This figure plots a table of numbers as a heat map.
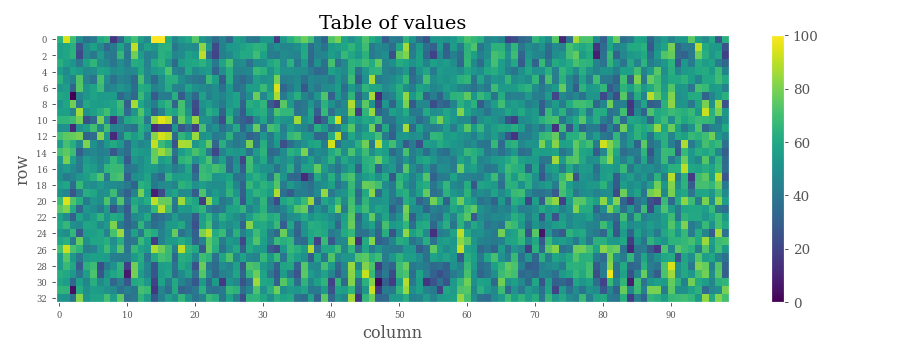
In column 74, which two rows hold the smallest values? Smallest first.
0, 20
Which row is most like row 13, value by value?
15
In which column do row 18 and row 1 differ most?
11
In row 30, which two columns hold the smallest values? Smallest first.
47, 84
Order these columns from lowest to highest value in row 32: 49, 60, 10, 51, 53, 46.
10, 53, 49, 51, 60, 46
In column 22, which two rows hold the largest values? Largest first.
24, 20
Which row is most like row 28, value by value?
29
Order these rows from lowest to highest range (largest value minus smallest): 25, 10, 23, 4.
4, 23, 25, 10
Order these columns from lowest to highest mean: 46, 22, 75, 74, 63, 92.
63, 74, 75, 22, 92, 46
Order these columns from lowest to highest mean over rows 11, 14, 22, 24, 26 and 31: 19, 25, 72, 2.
2, 19, 25, 72
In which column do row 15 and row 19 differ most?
14
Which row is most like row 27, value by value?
3
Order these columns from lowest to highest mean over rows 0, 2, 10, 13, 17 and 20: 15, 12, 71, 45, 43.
71, 12, 43, 45, 15
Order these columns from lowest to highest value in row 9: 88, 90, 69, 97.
69, 88, 90, 97
